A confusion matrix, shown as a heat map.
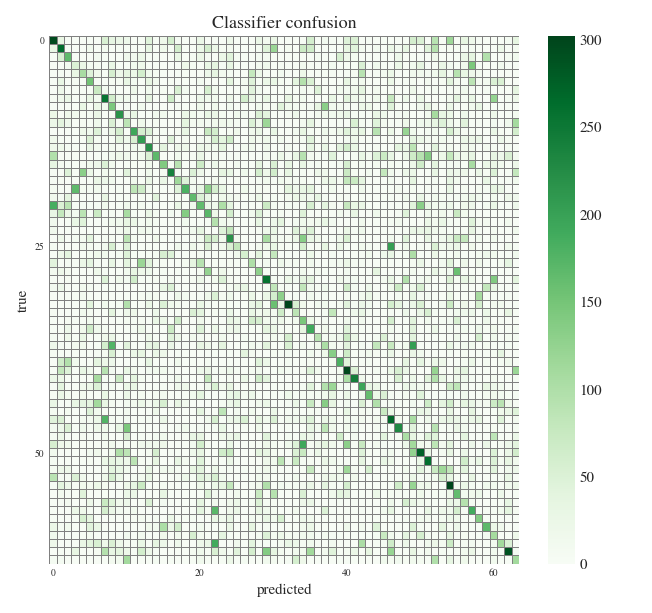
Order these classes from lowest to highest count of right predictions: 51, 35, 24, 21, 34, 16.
34, 21, 35, 24, 16, 51
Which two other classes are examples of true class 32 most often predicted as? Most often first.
30, 10
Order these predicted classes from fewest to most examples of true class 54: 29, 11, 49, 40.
11, 40, 29, 49
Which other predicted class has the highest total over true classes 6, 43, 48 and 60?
45
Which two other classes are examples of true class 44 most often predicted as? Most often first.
37, 6
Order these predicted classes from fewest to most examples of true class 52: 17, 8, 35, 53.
17, 8, 35, 53
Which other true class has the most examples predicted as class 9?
50
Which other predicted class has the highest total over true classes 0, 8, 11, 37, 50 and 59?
49
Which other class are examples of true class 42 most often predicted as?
38
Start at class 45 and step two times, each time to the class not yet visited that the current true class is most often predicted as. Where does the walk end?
24
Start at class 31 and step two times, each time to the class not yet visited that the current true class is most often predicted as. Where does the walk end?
4
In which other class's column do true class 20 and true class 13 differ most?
0
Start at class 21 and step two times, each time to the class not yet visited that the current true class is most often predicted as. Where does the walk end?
3
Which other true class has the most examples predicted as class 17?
15
